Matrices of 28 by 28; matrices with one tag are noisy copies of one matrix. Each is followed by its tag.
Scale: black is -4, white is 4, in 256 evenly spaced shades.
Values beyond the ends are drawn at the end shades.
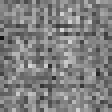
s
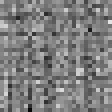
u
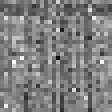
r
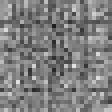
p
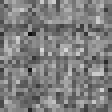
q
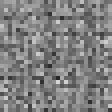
u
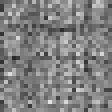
q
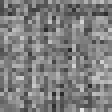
r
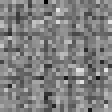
u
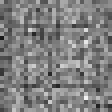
s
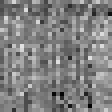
r
